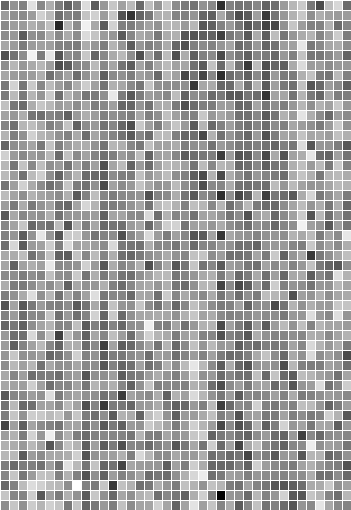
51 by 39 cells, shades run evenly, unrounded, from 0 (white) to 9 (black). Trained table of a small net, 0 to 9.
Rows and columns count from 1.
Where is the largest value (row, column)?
50, 25
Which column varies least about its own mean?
26
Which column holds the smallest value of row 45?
35
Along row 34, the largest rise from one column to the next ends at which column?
7
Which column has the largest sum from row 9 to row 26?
30
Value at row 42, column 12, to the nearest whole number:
4
